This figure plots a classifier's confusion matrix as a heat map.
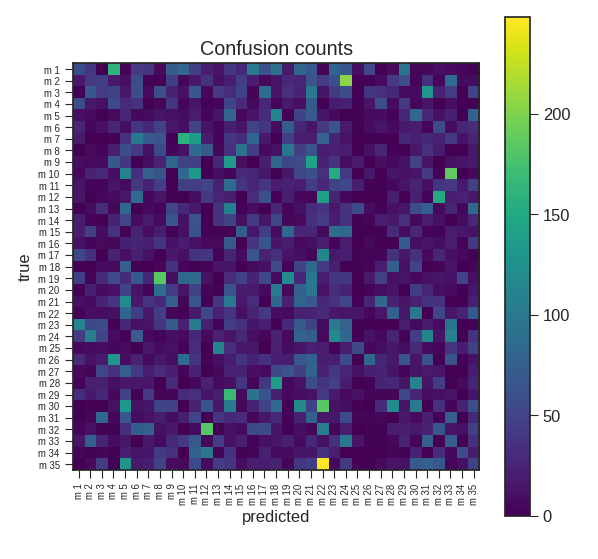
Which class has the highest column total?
m 21
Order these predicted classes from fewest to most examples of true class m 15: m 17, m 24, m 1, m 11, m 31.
m 31, m 1, m 17, m 11, m 24
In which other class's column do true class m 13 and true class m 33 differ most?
m 14
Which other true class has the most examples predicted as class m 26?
m 1
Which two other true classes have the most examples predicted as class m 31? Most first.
m 3, m 24
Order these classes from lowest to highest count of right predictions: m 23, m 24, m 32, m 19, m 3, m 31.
m 31, m 3, m 32, m 24, m 23, m 19
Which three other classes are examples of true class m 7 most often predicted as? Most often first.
m 10, m 11, m 6
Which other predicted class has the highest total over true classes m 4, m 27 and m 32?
m 12
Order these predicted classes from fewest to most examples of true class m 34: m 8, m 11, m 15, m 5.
m 15, m 5, m 8, m 11
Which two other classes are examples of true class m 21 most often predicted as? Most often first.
m 5, m 14
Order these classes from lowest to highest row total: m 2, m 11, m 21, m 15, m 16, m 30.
m 16, m 15, m 11, m 2, m 21, m 30
